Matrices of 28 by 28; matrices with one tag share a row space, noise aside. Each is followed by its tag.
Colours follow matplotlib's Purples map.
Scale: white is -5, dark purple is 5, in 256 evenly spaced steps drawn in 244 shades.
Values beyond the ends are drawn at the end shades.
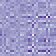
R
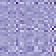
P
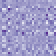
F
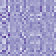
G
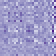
P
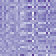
R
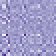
G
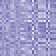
R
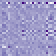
F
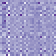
G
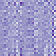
P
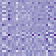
F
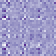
G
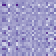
F
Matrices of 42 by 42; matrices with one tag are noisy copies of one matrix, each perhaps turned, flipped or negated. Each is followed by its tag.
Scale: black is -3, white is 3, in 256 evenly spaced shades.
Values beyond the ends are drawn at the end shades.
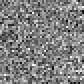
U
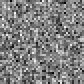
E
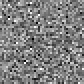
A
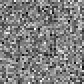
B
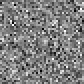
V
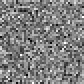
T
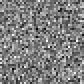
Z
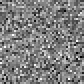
Z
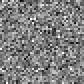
V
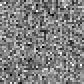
Z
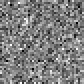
E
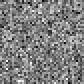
E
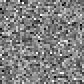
A
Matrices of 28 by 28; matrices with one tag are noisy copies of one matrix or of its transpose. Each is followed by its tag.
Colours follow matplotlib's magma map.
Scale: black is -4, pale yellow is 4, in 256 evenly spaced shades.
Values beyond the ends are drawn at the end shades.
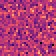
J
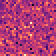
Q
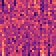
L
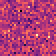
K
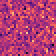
J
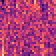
L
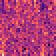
L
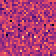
K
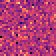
Q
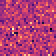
Q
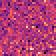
J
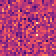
K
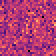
Q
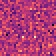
K
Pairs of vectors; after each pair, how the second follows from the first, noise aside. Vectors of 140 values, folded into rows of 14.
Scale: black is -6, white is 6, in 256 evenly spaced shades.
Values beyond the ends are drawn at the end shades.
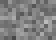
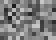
reversed, negated, scaled up.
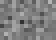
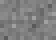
reversed, negated, shrunk.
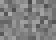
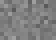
shrunk.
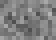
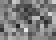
reversed, scaled up.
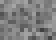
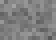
shrunk.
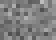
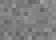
shrunk.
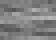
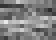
reversed, scaled up.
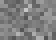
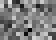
reversed, negated, scaled up.
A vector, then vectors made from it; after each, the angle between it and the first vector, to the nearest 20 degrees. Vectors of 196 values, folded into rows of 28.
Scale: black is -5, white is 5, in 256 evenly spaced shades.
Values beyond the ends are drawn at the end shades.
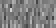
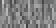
100 degrees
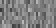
120 degrees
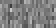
40 degrees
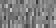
20 degrees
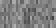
60 degrees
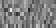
60 degrees
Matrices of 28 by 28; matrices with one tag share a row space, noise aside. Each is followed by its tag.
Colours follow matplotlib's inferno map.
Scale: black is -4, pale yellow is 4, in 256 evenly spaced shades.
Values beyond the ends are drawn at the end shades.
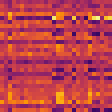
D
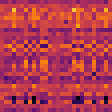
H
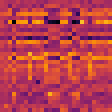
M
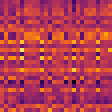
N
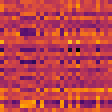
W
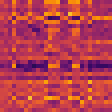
M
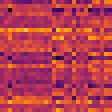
D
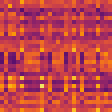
N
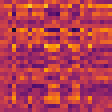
M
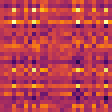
H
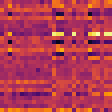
D
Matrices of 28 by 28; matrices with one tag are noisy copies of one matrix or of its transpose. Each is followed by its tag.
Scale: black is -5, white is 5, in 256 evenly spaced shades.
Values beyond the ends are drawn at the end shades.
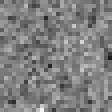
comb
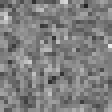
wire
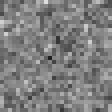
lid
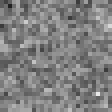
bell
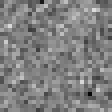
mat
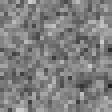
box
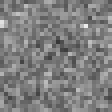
lid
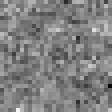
box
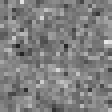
comb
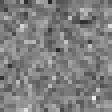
bell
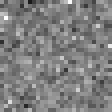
wire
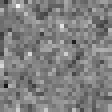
wire
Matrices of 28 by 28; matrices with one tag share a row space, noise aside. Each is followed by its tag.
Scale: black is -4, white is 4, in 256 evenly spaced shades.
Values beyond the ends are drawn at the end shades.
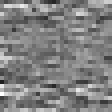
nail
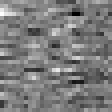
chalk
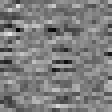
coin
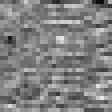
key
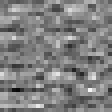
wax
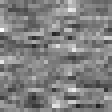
chalk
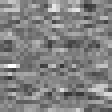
key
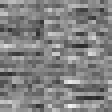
wax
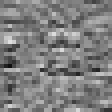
key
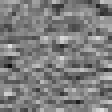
key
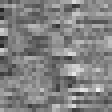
chalk
